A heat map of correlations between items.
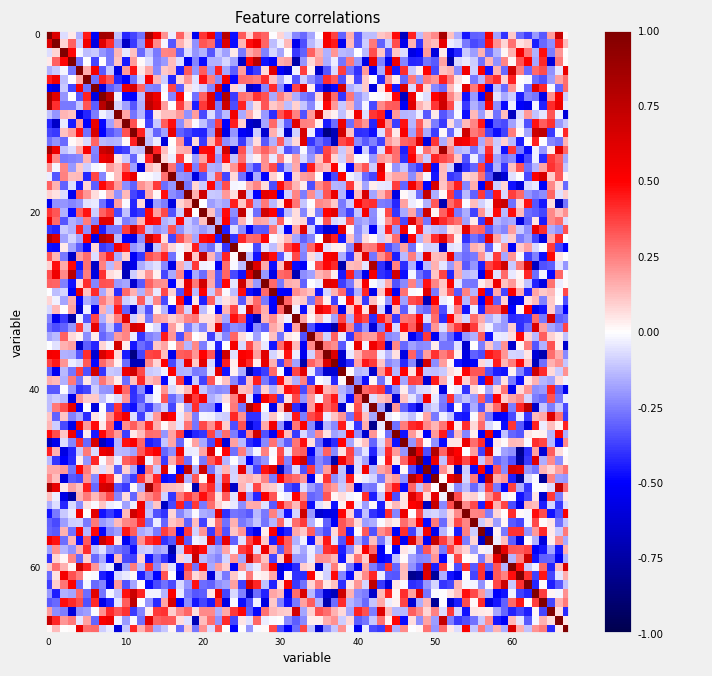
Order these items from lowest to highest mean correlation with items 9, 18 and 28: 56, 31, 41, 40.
56, 31, 40, 41
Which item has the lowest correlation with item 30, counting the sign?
49
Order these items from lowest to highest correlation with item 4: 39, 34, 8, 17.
17, 39, 8, 34
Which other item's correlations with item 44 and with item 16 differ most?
52
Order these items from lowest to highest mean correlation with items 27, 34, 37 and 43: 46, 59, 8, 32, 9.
46, 32, 59, 8, 9
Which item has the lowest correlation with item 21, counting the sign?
61
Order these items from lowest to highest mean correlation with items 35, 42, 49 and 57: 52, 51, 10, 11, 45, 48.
11, 48, 10, 52, 51, 45
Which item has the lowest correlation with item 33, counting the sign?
37
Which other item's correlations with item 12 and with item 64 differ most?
50
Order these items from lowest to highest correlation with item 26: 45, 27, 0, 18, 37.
18, 0, 45, 37, 27
